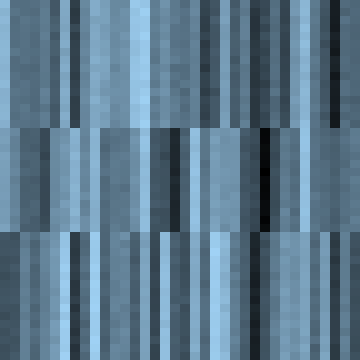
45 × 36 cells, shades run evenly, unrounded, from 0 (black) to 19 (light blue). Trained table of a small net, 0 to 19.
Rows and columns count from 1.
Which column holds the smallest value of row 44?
26
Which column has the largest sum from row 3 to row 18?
15
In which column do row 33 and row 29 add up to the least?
27
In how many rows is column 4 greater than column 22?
16
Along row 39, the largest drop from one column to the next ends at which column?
8
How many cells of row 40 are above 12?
12
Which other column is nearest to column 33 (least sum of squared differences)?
29
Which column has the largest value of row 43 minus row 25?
17
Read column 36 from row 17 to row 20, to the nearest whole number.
11 11 11 10
